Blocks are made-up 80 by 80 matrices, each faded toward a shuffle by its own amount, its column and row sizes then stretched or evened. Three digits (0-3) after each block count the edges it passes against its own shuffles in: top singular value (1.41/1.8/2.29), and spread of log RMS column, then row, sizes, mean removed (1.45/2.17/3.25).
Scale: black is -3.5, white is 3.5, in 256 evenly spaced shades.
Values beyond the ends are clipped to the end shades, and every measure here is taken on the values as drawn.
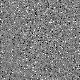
0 1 0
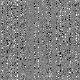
0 3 0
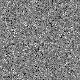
0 1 0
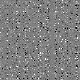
2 2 1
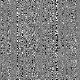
1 3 1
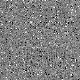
1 1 1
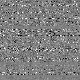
0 0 3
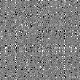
2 2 2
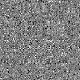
2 1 1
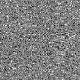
2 0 1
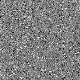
0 1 0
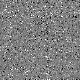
0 1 1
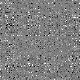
0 2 2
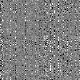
2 3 1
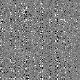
2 2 1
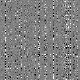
2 3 1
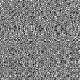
3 0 1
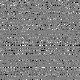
2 0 3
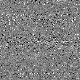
0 0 2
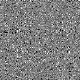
1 2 1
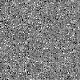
2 1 0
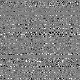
1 1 3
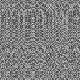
3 0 0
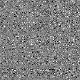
0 1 2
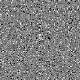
2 1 1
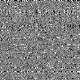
2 0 2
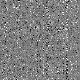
1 2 1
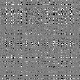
3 2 3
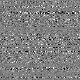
0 0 3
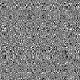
3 1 2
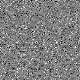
1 0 1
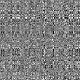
3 2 2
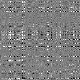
3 2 3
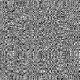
3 2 1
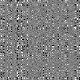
3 3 2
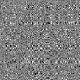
3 1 2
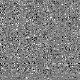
1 2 2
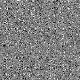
1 1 1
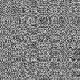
3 0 1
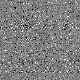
1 1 2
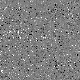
0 1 1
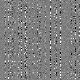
2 3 1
